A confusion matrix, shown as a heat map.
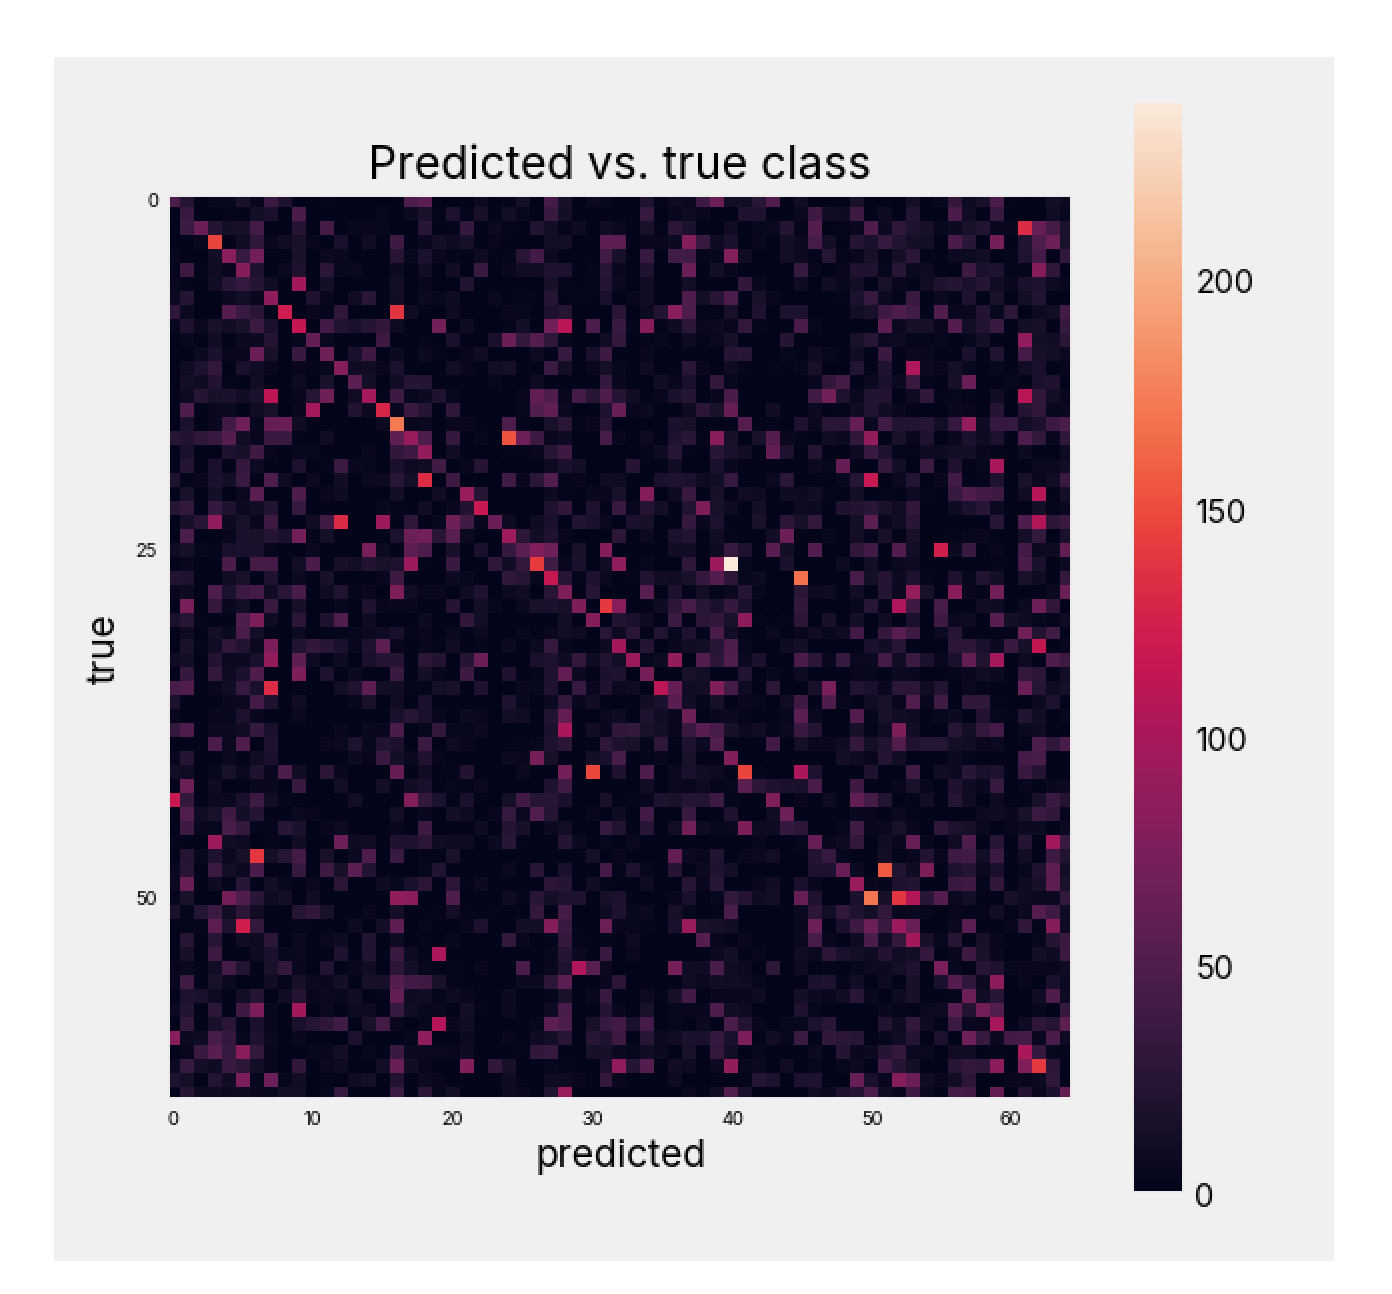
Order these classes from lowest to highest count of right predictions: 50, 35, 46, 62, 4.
46, 4, 35, 62, 50
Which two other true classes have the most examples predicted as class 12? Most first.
23, 46
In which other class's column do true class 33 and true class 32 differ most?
62
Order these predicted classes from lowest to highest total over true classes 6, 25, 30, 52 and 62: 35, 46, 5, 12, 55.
35, 12, 46, 55, 5
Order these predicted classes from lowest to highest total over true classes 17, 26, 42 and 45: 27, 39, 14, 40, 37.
14, 27, 37, 39, 40
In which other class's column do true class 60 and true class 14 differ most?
7
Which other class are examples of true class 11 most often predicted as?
6
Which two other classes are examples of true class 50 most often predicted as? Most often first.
52, 53
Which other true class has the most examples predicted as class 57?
16
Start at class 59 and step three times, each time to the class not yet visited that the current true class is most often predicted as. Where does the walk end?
51
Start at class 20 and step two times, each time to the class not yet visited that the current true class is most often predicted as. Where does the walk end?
43
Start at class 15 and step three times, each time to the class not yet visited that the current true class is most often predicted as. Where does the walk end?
5
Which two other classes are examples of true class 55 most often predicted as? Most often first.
29, 36
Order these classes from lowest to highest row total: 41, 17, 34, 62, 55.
34, 55, 41, 62, 17
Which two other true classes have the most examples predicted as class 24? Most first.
17, 10
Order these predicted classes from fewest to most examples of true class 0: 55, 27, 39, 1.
55, 1, 27, 39
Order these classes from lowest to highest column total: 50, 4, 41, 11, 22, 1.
22, 11, 41, 4, 50, 1
